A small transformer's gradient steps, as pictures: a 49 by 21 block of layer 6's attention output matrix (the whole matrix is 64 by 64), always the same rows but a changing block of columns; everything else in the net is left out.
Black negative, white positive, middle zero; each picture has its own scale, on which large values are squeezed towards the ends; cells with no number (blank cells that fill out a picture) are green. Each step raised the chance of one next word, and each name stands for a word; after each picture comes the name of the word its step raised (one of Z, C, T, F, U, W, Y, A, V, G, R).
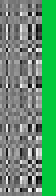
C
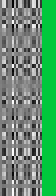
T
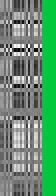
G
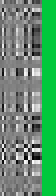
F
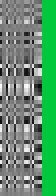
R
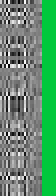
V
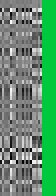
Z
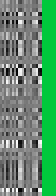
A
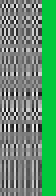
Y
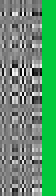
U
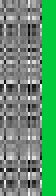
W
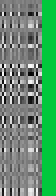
U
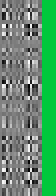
W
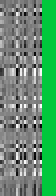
F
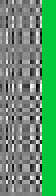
R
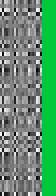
V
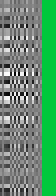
U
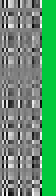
T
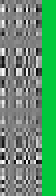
Z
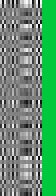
T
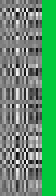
Z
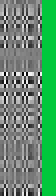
U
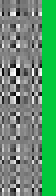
U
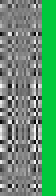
R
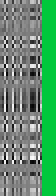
F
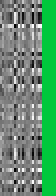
W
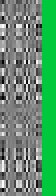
W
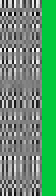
T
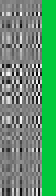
U
